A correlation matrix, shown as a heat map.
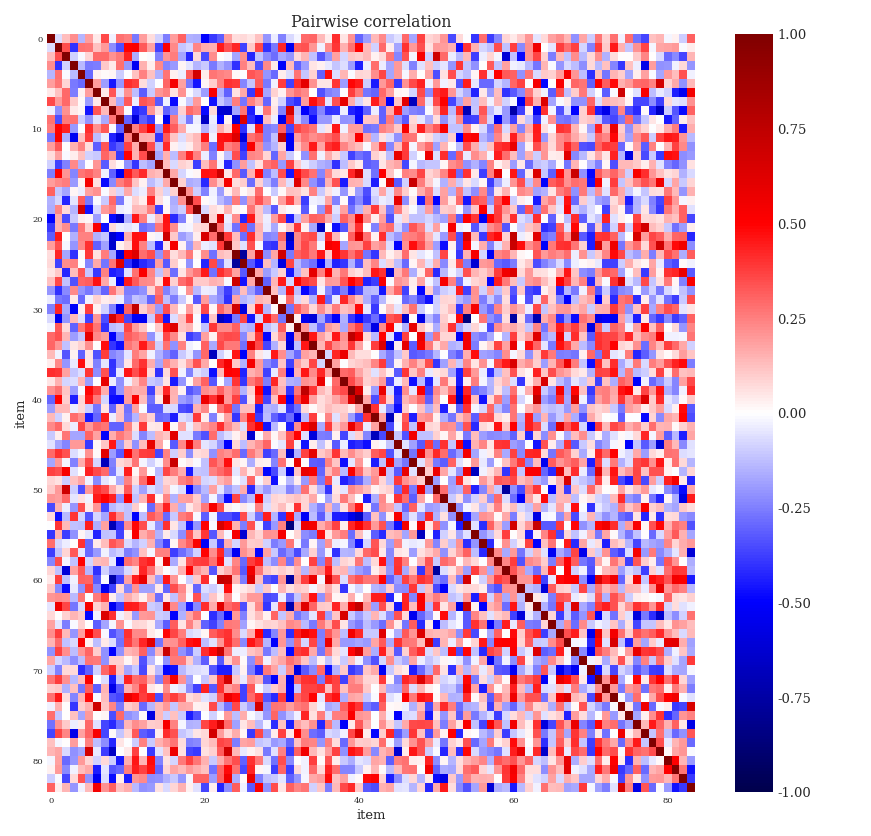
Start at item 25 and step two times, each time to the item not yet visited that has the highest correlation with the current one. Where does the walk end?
31
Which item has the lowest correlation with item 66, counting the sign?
70
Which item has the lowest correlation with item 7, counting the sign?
47
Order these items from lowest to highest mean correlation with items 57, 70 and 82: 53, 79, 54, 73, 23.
73, 79, 23, 53, 54
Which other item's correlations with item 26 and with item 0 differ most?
20
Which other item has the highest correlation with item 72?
54
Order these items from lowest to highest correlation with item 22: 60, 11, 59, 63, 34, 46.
59, 46, 34, 11, 63, 60
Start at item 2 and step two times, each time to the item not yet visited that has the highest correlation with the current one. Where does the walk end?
48
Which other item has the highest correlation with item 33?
39
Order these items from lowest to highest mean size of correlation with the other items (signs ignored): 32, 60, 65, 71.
65, 32, 71, 60
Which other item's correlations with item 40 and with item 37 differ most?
21
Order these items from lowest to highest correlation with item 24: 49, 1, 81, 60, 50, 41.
41, 50, 49, 60, 81, 1
